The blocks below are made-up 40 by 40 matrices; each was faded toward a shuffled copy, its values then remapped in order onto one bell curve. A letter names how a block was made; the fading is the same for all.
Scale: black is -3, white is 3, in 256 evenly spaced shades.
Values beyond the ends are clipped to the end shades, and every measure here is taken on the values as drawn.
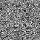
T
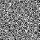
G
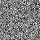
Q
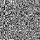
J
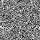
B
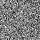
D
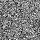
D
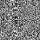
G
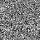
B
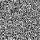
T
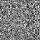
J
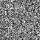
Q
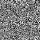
B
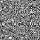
G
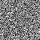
D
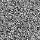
B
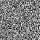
T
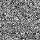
B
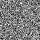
D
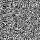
T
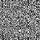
J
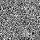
T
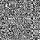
G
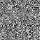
B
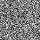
Q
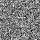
D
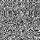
G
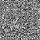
G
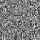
G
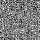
G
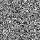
T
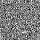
T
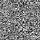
J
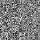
J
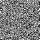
Q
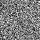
D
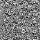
G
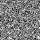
B
